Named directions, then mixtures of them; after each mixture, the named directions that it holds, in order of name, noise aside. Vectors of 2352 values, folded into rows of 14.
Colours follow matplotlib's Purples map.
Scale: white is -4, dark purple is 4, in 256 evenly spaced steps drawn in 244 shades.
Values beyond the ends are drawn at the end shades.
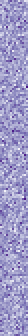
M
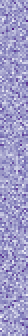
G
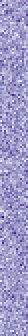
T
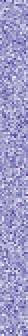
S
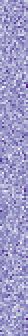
G, M.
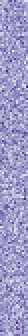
M.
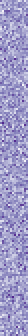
M, S, T.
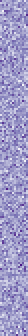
M, S, T.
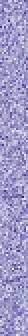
M.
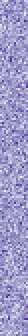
G, M, T.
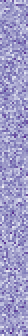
S.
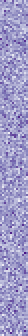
S.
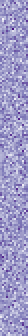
G.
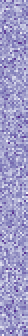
S.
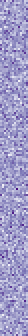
G, S.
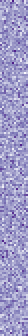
G, S.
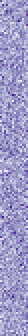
T.
